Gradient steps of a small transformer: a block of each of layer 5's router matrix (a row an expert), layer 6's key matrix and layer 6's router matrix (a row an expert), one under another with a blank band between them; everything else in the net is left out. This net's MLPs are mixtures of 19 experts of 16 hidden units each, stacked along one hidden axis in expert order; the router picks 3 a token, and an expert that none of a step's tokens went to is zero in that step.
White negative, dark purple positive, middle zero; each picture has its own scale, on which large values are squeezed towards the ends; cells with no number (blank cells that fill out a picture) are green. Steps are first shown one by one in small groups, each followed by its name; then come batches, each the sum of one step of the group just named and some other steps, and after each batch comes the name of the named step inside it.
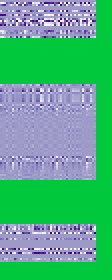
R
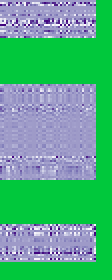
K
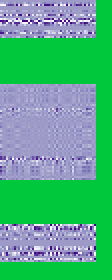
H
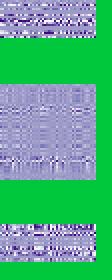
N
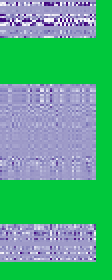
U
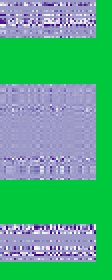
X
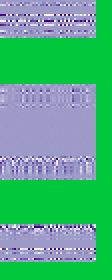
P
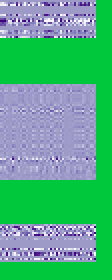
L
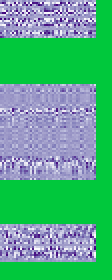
N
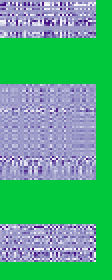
P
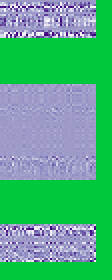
L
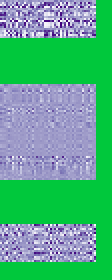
R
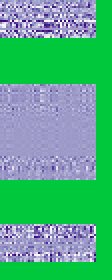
U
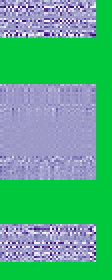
H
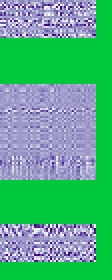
X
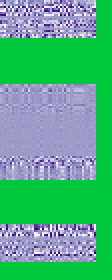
X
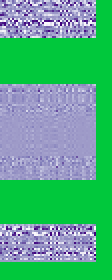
R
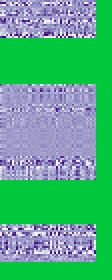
N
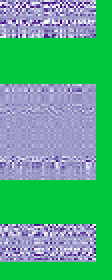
L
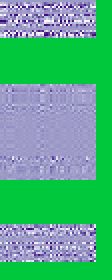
X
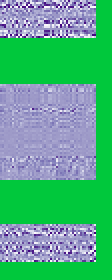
K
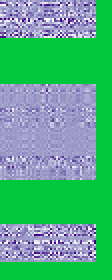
N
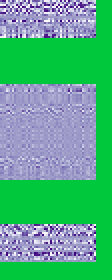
L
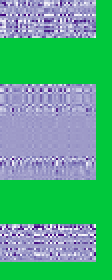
P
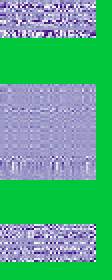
R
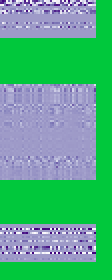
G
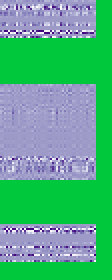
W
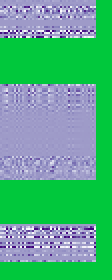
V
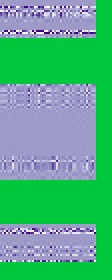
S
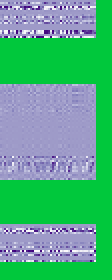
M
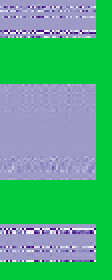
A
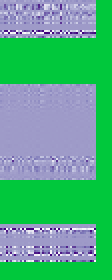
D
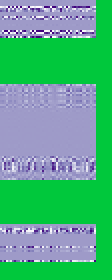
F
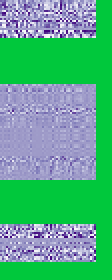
M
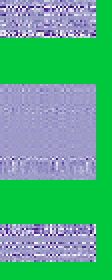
W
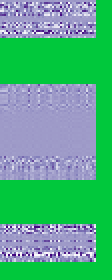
S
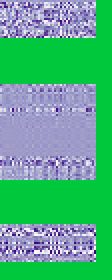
M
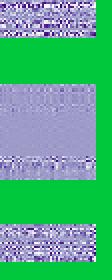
D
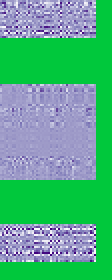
A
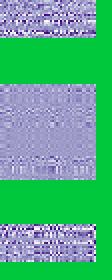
D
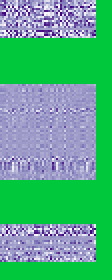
F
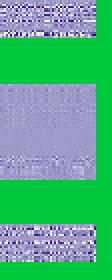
A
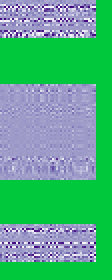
W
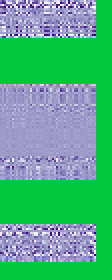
G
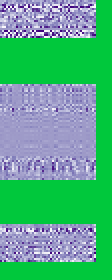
F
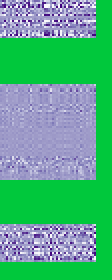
G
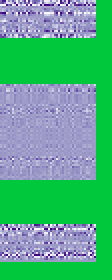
G
